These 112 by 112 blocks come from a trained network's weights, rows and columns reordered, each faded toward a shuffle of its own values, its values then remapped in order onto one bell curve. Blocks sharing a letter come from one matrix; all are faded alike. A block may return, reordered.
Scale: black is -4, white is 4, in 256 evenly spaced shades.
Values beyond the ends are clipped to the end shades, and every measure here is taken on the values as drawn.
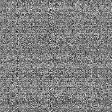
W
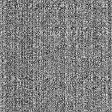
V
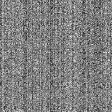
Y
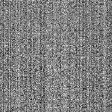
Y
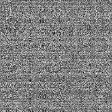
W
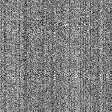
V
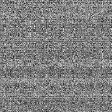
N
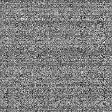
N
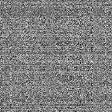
W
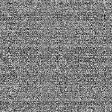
N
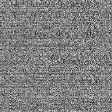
W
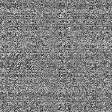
N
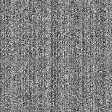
V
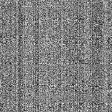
Y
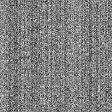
V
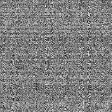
N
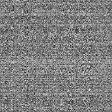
W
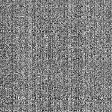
Y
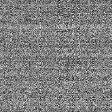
N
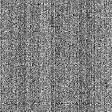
V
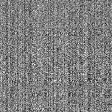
V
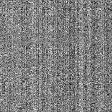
V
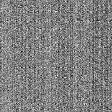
Y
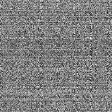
N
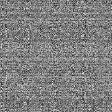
N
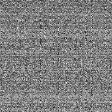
W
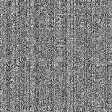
V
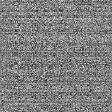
N
